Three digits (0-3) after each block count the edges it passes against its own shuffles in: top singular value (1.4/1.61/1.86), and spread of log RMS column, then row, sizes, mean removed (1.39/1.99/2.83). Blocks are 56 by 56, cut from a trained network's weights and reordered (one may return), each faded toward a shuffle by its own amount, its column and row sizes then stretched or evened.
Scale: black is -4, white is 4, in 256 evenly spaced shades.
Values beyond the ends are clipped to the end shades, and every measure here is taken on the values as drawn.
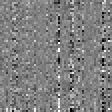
2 3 1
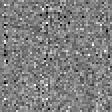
1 2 0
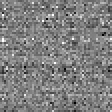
1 2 1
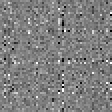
3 2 1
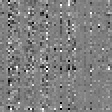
1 3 1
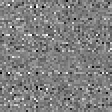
1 0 2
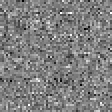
2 0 1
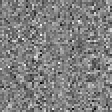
1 2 0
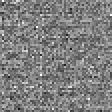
0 1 0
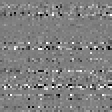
3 1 3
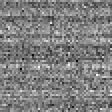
3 2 1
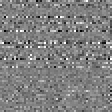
3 0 3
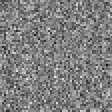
1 0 0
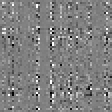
3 3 2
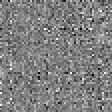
0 2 1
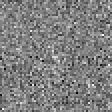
0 1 1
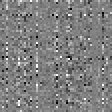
0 3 2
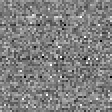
0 0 2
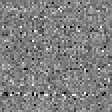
1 0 2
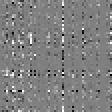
2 3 2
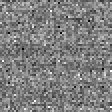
0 1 0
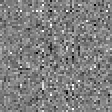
1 2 1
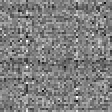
1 2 0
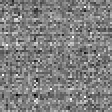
2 2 0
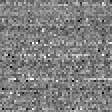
1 0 2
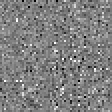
0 2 1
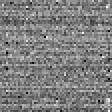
3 1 0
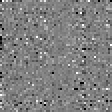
0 2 2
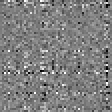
3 2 2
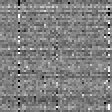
3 2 0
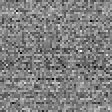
2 0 1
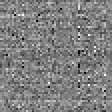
1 2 0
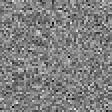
2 0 0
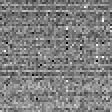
3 1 0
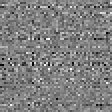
2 0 3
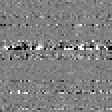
3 0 3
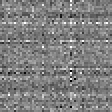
3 2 2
